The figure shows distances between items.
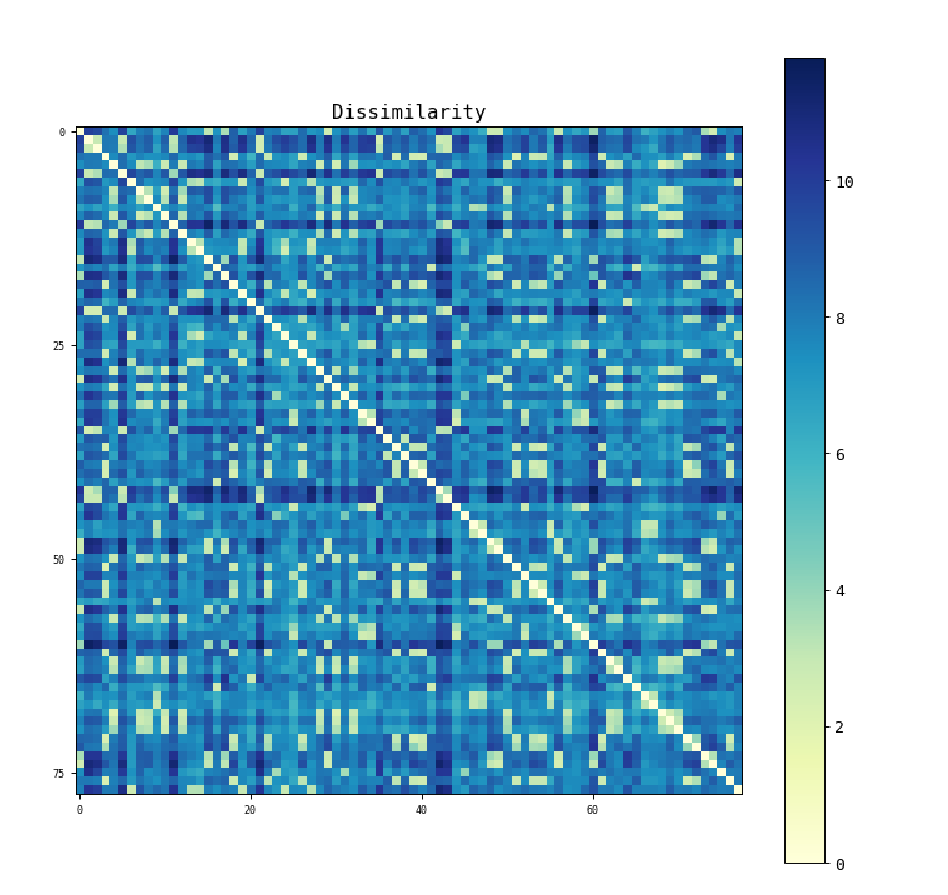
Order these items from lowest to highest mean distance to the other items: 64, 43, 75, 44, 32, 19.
32, 44, 19, 75, 64, 43
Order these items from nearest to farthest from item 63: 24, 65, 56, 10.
10, 65, 24, 56
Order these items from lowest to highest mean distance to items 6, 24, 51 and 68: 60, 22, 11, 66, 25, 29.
22, 25, 66, 29, 60, 11
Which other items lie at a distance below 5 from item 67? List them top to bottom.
9, 46, 47, 55, 66
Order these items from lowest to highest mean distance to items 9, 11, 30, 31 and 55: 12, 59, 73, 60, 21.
12, 21, 59, 73, 60
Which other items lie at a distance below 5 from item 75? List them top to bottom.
23, 31, 45
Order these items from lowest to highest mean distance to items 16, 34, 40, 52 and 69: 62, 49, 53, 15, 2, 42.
62, 53, 49, 15, 2, 42
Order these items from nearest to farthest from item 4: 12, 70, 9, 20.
12, 70, 9, 20
